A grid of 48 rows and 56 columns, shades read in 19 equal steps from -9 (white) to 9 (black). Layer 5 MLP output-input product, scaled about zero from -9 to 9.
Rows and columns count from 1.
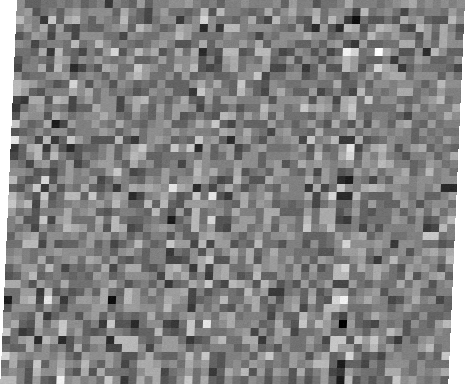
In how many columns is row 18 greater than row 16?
21
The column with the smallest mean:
47
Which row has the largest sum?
9
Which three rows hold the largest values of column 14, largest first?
38, 43, 24
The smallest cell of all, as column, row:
46, 7
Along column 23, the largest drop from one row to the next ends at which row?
19
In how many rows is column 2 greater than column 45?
19
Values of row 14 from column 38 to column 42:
-2 -3 -2 2 -3
